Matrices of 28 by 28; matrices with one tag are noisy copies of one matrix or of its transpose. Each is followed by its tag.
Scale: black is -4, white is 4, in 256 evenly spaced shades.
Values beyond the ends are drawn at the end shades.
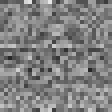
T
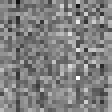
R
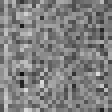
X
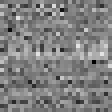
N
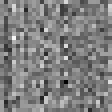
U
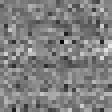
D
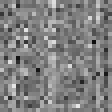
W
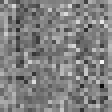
R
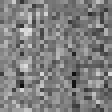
X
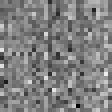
T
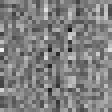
T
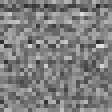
U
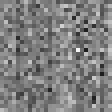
R
